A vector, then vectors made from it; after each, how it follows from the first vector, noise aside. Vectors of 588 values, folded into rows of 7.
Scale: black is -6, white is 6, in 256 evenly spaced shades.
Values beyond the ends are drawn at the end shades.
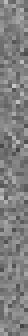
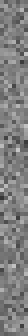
sign-scrambled.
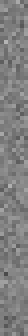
reversed, negated, shrunk.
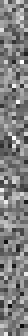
scaled up.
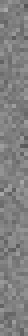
reversed, negated, shrunk.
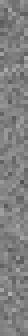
wrapped around, shrunk.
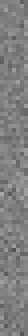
reversed, negated, shrunk.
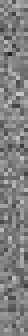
wrapped around, negated.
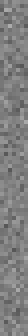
wrapped around, shrunk.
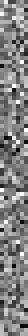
scaled up.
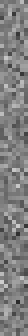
wrapped around.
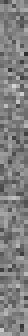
sign-scrambled.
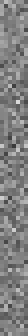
sign-scrambled.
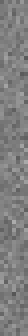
wrapped around, shrunk.
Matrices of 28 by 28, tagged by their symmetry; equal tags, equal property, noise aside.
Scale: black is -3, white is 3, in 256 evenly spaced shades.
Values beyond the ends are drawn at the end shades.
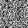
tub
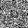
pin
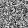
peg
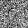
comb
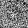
pin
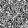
comb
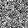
pin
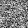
peg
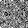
tub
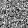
peg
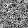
comb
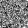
comb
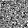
comb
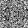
tub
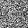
tub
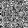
tub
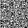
tub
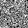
peg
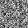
tub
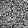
tub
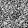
comb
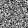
peg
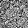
comb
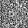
tub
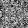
tub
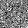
comb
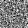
pin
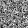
peg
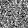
peg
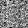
tub
